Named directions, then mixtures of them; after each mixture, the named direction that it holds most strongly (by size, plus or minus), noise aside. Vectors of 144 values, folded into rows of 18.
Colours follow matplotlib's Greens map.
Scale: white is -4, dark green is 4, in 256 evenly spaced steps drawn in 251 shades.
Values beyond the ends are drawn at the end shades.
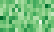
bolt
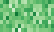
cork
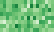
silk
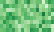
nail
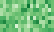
silk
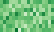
cork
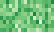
cork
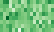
cork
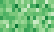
silk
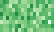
cork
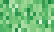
cork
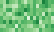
silk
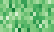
cork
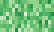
bolt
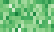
cork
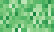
cork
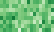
nail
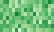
cork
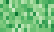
cork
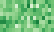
silk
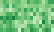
nail
